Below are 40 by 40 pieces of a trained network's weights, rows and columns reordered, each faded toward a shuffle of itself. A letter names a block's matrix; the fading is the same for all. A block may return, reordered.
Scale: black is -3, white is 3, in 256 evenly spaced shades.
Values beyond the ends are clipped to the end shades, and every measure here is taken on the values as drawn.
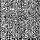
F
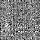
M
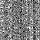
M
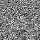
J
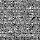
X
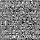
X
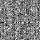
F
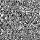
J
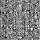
F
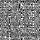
X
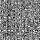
M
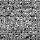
X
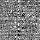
X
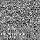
J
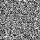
J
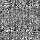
F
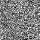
J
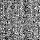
M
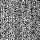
M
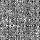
M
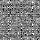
X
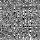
X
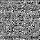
X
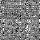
X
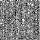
M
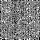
M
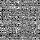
X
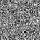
J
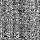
M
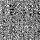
F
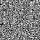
J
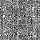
F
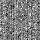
M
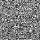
J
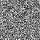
J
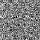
J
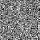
J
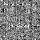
F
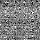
X
